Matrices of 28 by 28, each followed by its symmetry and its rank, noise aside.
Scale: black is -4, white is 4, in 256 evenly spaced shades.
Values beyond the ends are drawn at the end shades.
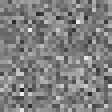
no symmetry, rank six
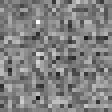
no symmetry, rank six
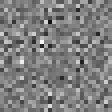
no symmetry, rank six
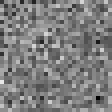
symmetric, rank eight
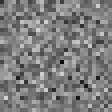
symmetric, rank seven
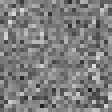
symmetric, rank eight
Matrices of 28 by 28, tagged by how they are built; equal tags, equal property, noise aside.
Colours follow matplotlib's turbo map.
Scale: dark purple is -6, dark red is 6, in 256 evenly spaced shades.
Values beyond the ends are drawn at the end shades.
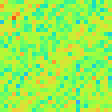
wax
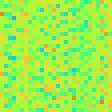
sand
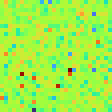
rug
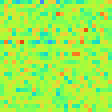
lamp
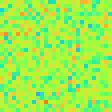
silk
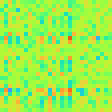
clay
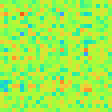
clay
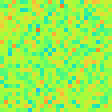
wax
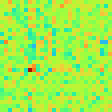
clay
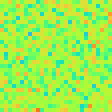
silk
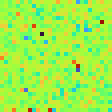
rug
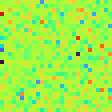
rug
